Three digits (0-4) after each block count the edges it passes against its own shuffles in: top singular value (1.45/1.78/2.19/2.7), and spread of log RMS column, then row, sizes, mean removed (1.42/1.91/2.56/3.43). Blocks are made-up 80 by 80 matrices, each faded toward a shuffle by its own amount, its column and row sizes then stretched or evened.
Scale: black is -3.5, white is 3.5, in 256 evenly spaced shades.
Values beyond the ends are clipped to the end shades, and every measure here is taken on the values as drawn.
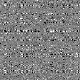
3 1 3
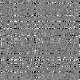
3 2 4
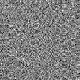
3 0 0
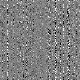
2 4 0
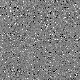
1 1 1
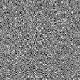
3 1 0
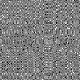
4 2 0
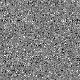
1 0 2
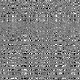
4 2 4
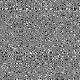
3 0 3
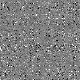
0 2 2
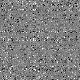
2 1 3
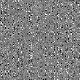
2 3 0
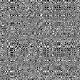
3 2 3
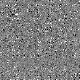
0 2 2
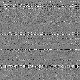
3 0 4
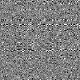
3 2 3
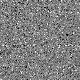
0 0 1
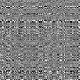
4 3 4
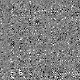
0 3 2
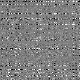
2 2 4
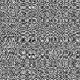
4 2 2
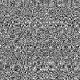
3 0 2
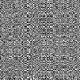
4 3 3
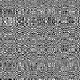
4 1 3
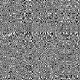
3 2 3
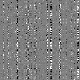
4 4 1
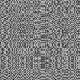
4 1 1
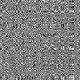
4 3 2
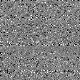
0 1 3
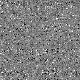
0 0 2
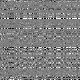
4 0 4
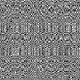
4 0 3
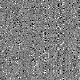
2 2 0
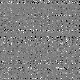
0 2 3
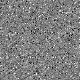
0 0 1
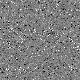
0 0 1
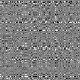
4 2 4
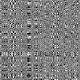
4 4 3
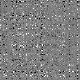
1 3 3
